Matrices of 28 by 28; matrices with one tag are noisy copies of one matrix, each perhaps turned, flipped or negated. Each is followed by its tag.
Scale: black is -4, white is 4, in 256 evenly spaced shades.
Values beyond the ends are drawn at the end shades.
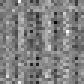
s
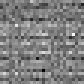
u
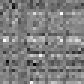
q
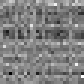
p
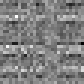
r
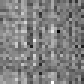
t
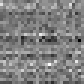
q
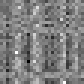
s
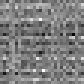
u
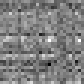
q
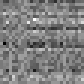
q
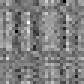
s
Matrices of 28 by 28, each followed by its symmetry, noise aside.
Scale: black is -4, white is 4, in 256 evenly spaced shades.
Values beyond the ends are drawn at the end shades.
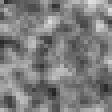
no symmetry.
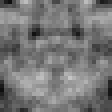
mirrored left to right.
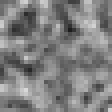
symmetric.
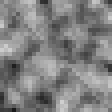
symmetric across the other diagonal.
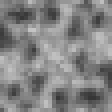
same after a half turn.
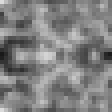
mirrored top to bottom.
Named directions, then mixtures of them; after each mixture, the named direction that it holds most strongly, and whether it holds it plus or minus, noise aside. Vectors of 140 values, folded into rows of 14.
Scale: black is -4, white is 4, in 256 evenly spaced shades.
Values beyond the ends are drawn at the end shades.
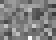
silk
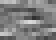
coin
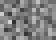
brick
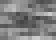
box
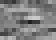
coin, minus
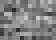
box, minus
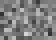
brick, minus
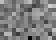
silk, minus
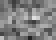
silk, minus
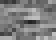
coin, minus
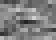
coin, minus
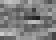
coin, plus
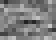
coin, minus
